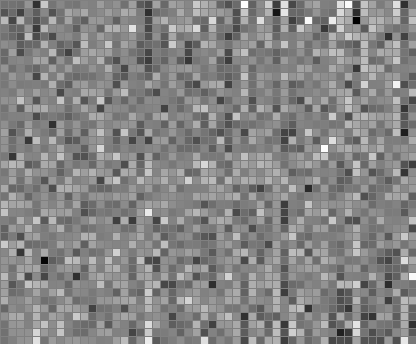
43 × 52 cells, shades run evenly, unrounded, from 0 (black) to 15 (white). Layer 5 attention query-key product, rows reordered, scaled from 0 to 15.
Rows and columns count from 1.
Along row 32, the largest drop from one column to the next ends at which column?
3
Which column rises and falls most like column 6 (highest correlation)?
25
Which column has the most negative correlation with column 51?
50
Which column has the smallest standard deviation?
40
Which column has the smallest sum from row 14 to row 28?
51
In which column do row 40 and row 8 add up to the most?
10
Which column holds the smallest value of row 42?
43
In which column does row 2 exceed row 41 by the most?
36
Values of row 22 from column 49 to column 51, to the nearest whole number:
8 11 3
